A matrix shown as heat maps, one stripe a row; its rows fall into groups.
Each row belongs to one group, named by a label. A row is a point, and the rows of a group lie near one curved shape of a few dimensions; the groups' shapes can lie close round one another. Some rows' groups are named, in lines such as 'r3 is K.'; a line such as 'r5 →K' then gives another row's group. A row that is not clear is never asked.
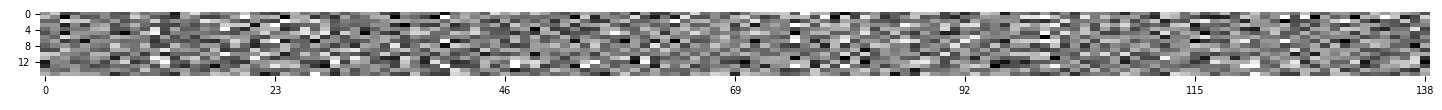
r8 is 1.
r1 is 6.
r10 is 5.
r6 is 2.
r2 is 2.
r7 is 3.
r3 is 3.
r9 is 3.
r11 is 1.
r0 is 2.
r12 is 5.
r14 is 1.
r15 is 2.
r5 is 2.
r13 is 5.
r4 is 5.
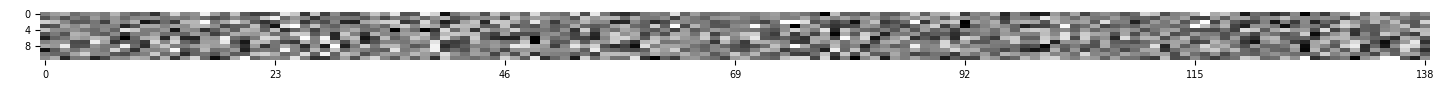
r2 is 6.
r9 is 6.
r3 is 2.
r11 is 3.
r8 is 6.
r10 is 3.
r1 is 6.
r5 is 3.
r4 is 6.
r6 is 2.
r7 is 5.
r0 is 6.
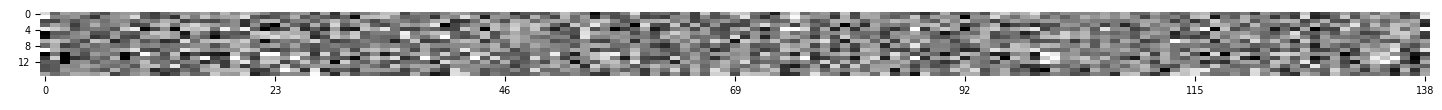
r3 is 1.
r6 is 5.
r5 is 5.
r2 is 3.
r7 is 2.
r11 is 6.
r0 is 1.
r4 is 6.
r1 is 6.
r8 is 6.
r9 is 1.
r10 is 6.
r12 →6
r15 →2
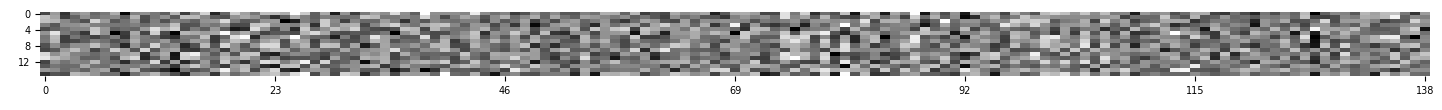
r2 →5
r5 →2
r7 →6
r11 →6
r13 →2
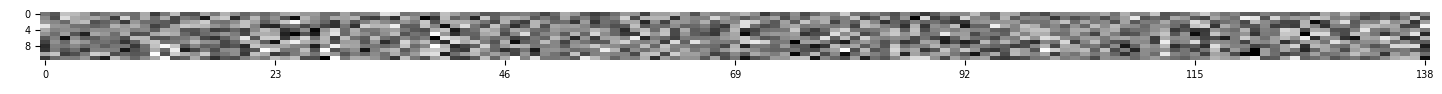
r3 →1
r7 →2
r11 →5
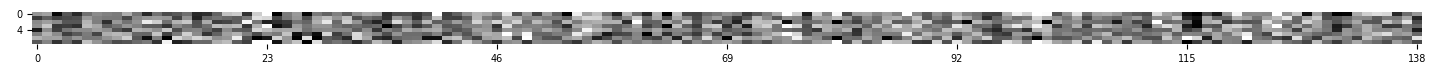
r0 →3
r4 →6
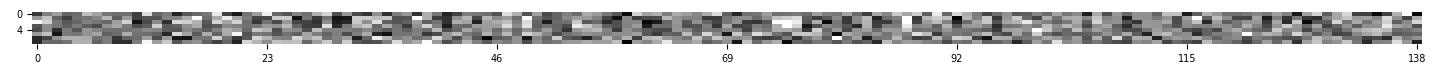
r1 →6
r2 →6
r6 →2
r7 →5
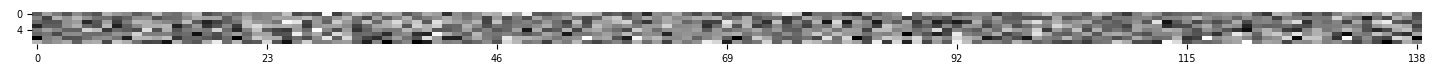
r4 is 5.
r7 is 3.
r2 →3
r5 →6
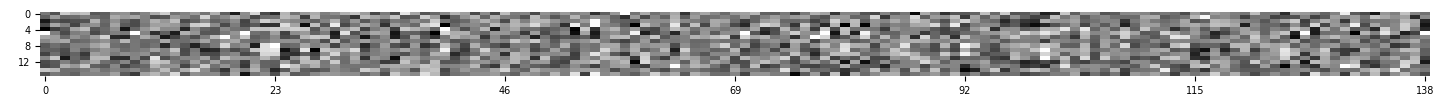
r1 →6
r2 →6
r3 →1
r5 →6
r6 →2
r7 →6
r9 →3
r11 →2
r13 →2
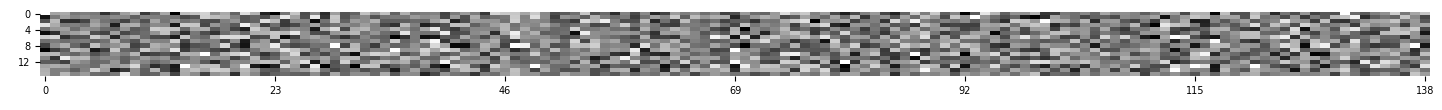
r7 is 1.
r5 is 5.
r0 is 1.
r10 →6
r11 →3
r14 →2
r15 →6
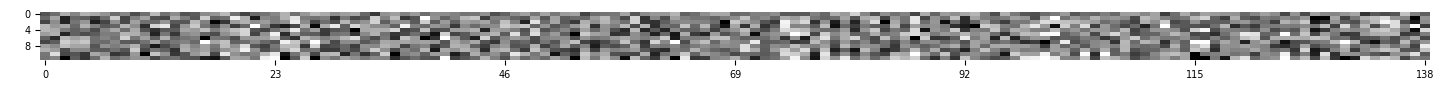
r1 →6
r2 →3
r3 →1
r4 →6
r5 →3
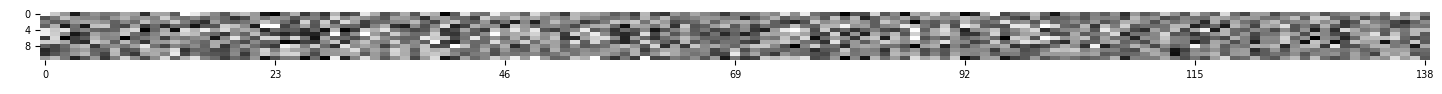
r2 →1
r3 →3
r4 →6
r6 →6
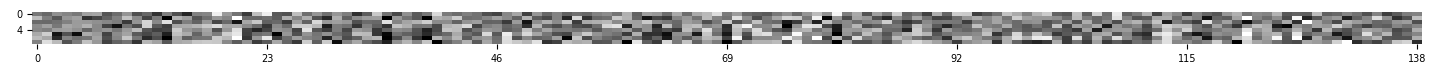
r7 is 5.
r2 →1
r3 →2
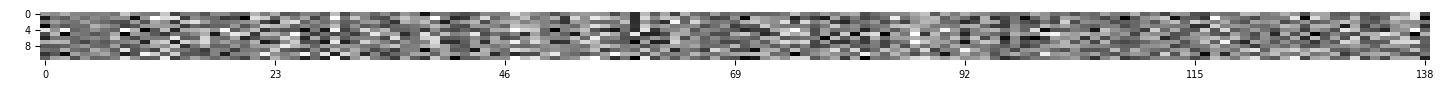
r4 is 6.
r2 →2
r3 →6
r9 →3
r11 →5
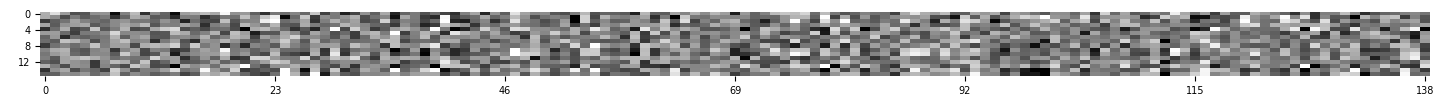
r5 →1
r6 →6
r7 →2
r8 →1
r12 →2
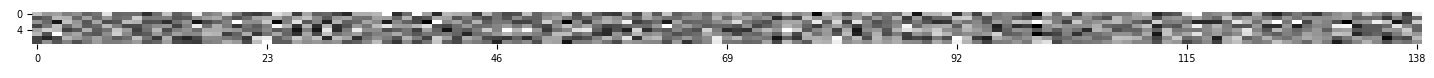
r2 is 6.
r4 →5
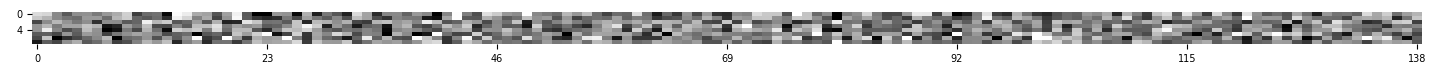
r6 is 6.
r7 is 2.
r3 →2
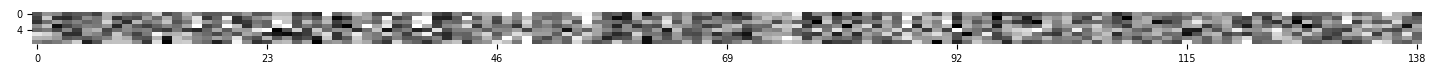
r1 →6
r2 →6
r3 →6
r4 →3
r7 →3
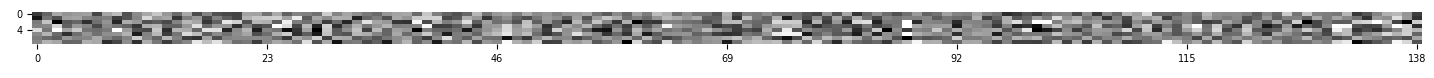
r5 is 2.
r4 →6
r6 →1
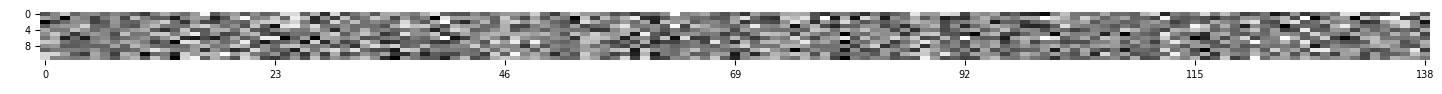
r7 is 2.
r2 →5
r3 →2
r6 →3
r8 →6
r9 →1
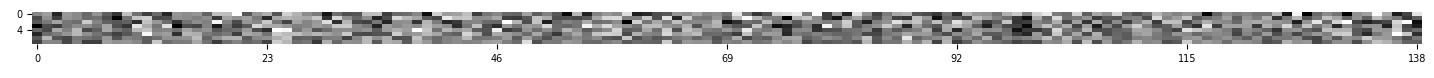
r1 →2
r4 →2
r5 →5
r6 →6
